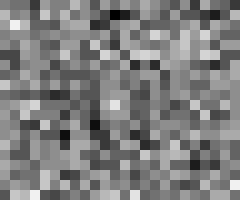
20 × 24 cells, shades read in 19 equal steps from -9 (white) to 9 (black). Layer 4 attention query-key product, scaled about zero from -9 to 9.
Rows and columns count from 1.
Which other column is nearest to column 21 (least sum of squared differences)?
16
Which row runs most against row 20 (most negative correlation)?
2
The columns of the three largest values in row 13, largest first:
10, 4, 3
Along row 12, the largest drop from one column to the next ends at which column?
21
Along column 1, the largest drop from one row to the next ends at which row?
9
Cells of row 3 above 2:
5
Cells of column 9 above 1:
8
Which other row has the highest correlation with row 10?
14
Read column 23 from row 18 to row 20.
0 1 -3
